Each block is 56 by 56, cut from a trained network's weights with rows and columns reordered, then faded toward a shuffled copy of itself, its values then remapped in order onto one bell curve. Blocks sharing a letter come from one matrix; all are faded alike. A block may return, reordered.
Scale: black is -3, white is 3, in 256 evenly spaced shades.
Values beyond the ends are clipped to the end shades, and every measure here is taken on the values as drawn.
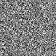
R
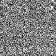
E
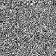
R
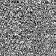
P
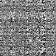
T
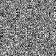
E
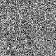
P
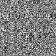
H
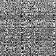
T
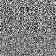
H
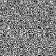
H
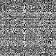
T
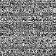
T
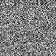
E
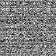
T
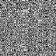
H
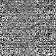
T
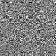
H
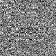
P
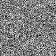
R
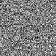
H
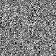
R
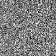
R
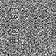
P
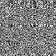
H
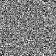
R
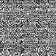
T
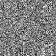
E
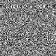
H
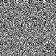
H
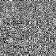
H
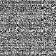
T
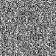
E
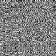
P
